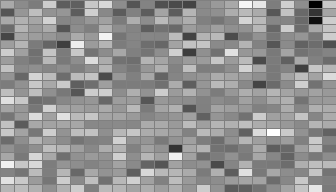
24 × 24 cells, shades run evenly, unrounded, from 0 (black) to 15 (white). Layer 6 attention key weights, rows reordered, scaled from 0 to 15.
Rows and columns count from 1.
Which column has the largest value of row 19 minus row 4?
5
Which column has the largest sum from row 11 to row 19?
4
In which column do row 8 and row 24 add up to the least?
19
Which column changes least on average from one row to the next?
9
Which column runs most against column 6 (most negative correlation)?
18
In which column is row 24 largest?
23
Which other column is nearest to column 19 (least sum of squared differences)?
21
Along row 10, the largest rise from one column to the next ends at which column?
3
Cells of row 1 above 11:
7
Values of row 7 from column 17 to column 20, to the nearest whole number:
13 9 9 7
